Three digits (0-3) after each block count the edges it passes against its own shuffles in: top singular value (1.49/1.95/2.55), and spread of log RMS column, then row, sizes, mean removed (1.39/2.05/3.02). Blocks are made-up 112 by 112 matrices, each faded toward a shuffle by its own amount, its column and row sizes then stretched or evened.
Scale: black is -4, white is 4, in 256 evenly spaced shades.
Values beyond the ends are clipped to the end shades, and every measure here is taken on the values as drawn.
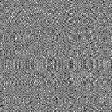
3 1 1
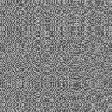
3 2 0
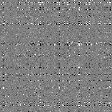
3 2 3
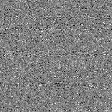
2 0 2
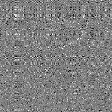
3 1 2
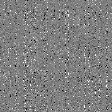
0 3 1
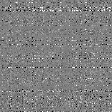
0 2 3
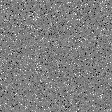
0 0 0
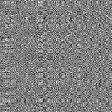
3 2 1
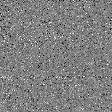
1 0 1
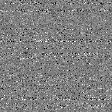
0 0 3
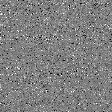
0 0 2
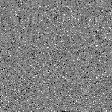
2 0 0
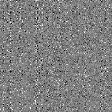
2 2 1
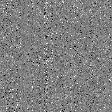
0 2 0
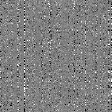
2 3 1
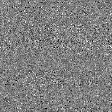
0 1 2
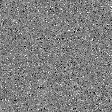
0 0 1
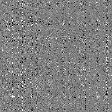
0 3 2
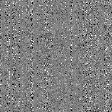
0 3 1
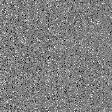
0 2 0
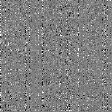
0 3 2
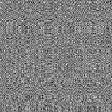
3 0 1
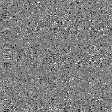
2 1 2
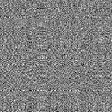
3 0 2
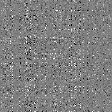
0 3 2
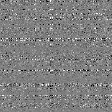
2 1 3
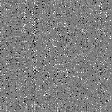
2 2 0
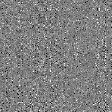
2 2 1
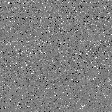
0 0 2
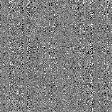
0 3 2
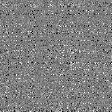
0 2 3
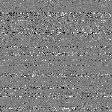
1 0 3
